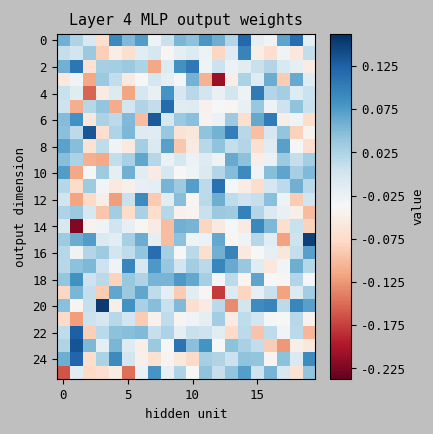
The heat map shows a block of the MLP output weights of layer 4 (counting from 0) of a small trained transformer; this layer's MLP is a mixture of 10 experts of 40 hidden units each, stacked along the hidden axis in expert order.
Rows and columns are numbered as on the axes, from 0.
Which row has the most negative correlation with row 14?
8
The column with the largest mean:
0
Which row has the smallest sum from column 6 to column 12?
3
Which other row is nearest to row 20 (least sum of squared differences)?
5
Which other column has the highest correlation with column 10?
9
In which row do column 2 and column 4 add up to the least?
12
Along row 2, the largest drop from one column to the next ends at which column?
2
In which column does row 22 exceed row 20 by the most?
1
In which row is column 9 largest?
23
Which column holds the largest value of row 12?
6
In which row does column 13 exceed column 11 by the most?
16
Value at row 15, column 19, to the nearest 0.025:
0.15
